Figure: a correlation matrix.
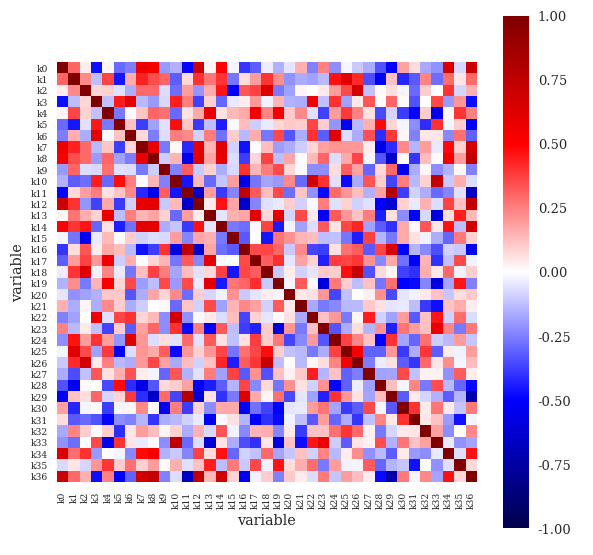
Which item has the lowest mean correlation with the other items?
k31
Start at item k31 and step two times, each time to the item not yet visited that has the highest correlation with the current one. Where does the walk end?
k27
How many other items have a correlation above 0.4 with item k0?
6
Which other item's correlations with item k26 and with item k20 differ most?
k2
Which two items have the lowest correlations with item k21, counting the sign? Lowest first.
k33, k32
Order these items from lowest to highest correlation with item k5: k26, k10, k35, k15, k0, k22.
k0, k26, k15, k35, k22, k10
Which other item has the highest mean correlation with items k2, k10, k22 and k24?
k3
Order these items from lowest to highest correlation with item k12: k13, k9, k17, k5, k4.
k5, k17, k9, k13, k4
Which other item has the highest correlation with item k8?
k36
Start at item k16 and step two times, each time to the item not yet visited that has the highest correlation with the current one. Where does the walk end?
k29
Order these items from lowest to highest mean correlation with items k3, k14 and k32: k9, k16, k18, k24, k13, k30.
k16, k9, k13, k30, k18, k24
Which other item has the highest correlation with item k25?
k1
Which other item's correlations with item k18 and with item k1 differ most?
k28
